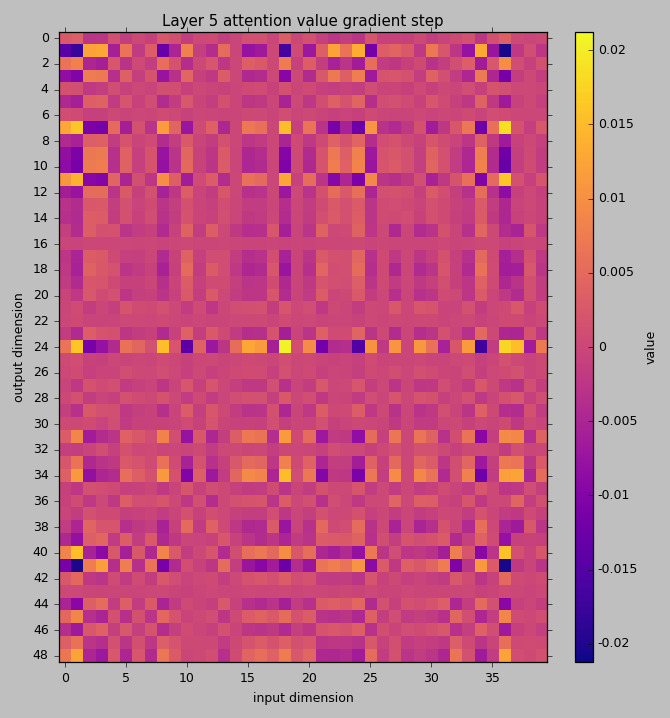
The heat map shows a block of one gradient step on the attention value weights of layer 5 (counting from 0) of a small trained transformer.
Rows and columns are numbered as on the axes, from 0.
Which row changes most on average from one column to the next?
24
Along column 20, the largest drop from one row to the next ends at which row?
41
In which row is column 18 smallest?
1
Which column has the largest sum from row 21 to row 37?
18
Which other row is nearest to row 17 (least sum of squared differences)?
19
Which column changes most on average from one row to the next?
36
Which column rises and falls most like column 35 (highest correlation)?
4
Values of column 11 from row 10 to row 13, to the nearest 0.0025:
0 0 0 0
